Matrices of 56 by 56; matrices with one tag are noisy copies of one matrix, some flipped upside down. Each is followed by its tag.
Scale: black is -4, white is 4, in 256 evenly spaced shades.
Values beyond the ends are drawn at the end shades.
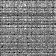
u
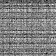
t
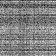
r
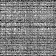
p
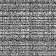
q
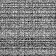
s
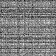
s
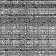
r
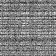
q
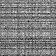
s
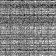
r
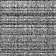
u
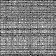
p
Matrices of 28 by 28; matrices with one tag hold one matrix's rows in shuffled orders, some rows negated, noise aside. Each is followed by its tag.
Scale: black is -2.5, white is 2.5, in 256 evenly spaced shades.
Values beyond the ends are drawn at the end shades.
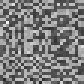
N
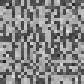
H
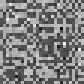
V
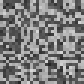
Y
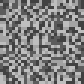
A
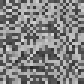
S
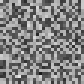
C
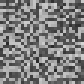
Y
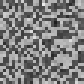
N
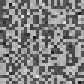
A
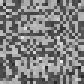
S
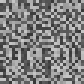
C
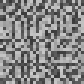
H
